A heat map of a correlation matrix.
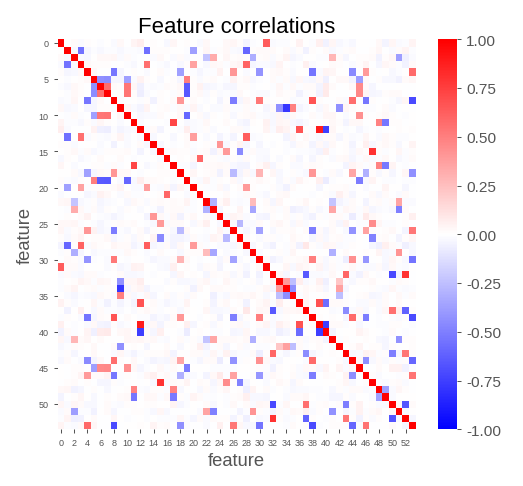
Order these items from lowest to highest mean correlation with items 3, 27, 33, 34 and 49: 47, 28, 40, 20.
47, 40, 20, 28
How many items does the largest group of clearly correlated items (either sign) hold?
9
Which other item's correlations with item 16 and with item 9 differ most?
34
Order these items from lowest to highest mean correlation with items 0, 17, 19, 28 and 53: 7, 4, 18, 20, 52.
7, 18, 52, 20, 4
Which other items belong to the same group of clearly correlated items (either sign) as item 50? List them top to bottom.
32, 37, 43, 52
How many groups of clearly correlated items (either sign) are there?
12
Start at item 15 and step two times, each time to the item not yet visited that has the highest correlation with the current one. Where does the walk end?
25
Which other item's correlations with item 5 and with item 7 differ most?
19
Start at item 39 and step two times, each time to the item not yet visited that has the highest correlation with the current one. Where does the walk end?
36
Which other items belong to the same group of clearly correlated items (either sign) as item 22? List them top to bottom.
2, 23, 29, 41, 51
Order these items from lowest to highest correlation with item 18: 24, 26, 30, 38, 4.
4, 26, 24, 30, 38
